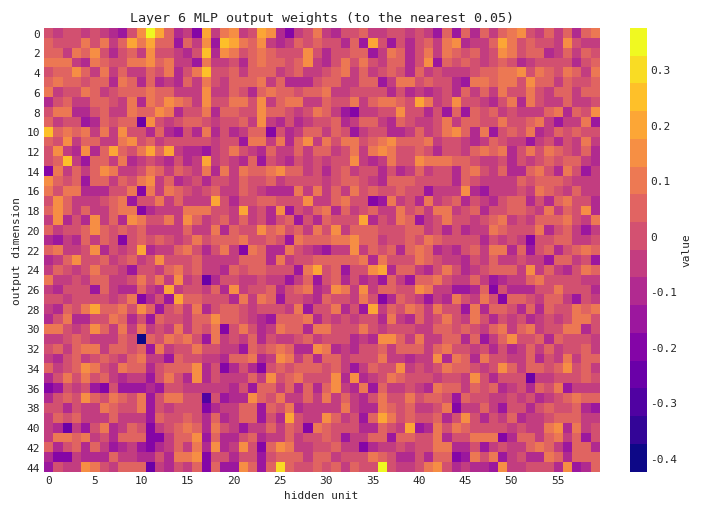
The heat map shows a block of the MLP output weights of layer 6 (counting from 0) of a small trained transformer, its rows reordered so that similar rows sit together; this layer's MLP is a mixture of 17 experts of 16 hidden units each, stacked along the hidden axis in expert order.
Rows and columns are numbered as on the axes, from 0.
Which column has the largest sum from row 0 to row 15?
11
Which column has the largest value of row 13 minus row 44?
17
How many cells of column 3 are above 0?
15
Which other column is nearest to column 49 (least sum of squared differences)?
56
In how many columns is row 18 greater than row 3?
26
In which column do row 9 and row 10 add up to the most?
0
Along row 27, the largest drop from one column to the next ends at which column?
10
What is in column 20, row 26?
0.15
